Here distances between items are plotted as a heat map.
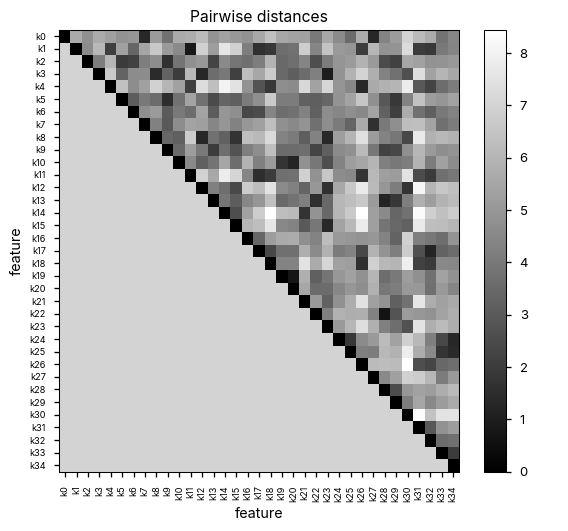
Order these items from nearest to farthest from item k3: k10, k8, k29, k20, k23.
k23, k8, k10, k20, k29
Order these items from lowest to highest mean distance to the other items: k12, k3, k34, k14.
k3, k34, k12, k14
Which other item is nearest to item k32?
k17
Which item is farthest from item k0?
k30
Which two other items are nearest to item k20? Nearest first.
k19, k10
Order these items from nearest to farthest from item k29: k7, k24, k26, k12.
k12, k7, k24, k26
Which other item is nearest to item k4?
k26
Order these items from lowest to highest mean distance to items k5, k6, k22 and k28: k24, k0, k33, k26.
k0, k33, k24, k26
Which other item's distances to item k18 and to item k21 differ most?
k14
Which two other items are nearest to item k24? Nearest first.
k34, k25
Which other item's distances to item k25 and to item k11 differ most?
k1
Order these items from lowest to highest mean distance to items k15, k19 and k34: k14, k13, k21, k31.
k13, k21, k14, k31
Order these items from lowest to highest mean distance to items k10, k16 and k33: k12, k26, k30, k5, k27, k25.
k25, k5, k26, k27, k12, k30
